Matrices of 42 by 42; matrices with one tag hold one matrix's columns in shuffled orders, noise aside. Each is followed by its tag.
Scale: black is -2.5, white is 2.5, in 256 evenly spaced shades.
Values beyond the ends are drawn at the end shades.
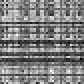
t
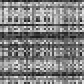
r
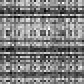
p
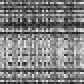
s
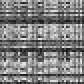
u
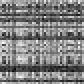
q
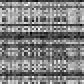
r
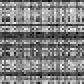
r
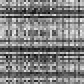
p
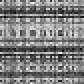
p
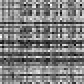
t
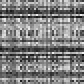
p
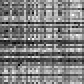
t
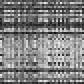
s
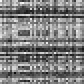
p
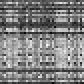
s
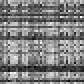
q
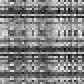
p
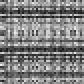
p
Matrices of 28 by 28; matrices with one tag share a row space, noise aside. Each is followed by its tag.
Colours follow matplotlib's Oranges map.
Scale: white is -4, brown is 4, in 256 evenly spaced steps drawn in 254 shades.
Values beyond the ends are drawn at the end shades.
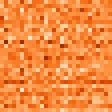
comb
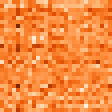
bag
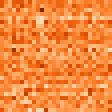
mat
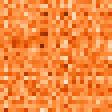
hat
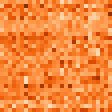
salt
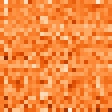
hat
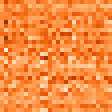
hat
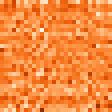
mat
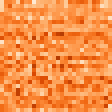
bag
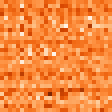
comb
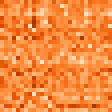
bag
